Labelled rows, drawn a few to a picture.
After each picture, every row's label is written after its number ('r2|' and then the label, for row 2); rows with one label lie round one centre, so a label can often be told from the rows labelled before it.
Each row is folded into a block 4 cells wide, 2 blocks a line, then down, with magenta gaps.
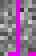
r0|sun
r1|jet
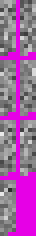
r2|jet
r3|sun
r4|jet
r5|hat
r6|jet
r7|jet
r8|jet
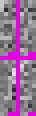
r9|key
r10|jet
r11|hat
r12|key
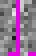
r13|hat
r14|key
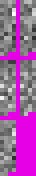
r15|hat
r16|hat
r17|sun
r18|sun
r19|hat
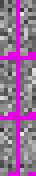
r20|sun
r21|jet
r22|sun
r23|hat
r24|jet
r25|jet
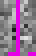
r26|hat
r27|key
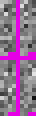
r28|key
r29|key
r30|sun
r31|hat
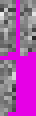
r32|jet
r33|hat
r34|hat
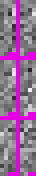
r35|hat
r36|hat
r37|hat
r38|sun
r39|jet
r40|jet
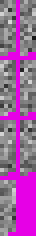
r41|jet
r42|hat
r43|key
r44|jet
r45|jet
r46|jet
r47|hat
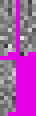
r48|sun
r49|sun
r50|hat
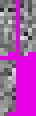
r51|jet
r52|sun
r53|hat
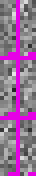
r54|hat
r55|key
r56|hat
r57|jet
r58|jet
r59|sun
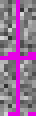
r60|sun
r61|jet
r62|key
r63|key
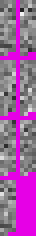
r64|jet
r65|jet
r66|hat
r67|sun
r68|key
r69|key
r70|jet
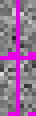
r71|hat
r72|jet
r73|jet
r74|key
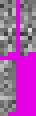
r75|sun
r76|sun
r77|key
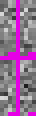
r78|jet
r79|jet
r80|sun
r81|key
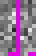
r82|hat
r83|sun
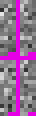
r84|jet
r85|key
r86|jet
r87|key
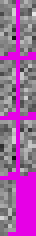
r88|hat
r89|hat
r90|hat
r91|jet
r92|hat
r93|jet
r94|sun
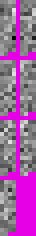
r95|hat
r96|hat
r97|hat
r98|key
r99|jet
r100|key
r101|jet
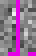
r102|hat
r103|jet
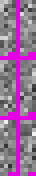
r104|key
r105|jet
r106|key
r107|hat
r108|key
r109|hat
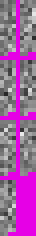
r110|sun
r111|hat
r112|sun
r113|sun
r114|jet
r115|jet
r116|sun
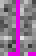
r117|key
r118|key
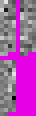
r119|key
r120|jet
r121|hat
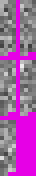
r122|key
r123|key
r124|sun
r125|key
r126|sun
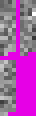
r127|sun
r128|hat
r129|key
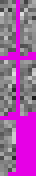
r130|jet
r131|jet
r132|hat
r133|hat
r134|hat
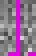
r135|sun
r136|sun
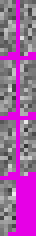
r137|jet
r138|sun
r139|hat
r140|key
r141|sun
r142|key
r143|hat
